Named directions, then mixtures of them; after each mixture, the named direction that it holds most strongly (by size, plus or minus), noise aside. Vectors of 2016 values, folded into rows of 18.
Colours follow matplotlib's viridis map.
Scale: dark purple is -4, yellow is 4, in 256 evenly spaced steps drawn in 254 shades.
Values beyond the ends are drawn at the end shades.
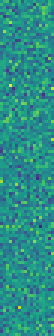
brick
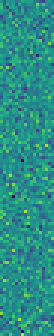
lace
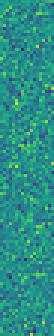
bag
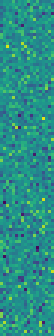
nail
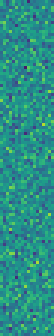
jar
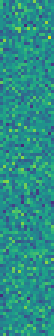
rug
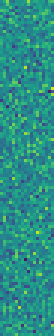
jar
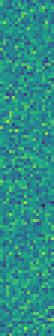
jar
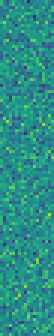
jar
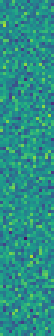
jar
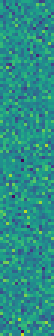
lace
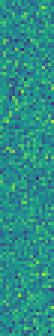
jar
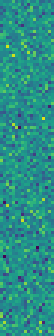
nail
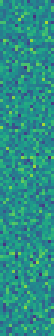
jar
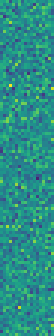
brick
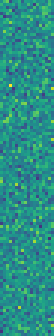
brick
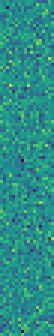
lace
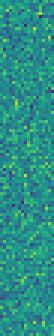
bag
